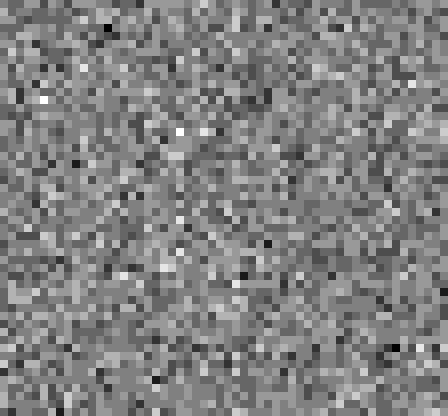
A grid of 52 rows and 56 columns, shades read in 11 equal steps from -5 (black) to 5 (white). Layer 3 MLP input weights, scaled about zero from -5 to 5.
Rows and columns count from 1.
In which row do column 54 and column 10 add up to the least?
21
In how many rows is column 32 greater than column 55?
13
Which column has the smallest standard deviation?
39
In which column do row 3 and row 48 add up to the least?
20
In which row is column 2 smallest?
52
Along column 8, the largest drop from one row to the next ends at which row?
33
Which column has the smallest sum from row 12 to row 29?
28
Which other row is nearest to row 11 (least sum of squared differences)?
24
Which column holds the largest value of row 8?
23
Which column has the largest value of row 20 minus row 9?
22
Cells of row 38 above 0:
16
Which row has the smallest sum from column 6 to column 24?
43
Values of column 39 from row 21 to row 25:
-2 0 1 1 0
